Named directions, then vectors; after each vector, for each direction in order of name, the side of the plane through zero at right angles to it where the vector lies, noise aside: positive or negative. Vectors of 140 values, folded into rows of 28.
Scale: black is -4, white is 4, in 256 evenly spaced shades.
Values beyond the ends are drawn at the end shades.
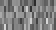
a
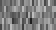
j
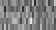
positive, negative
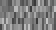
positive, positive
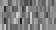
positive, negative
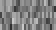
negative, negative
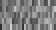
positive, positive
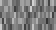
negative, negative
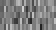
negative, positive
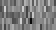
negative, positive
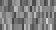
positive, positive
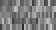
positive, positive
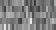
positive, negative
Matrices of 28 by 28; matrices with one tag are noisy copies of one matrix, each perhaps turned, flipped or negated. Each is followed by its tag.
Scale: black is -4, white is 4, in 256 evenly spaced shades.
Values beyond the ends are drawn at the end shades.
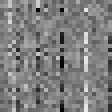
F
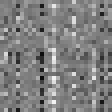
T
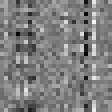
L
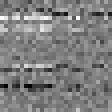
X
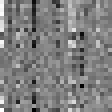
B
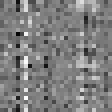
L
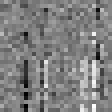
X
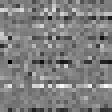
F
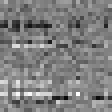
X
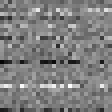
F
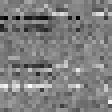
X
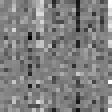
B
